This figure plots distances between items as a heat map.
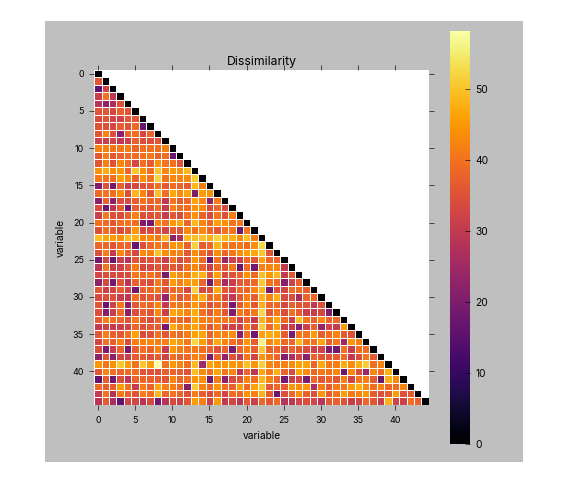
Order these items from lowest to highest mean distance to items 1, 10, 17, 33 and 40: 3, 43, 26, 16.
26, 3, 43, 16
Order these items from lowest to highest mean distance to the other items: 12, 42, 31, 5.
31, 5, 12, 42
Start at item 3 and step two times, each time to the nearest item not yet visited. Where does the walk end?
8
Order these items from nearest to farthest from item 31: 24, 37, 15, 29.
37, 29, 15, 24
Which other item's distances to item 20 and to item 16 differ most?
13
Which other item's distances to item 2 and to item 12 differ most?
28
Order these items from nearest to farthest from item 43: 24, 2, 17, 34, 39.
24, 2, 17, 39, 34
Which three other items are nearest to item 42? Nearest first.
12, 29, 5
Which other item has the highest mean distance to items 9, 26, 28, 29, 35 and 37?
22
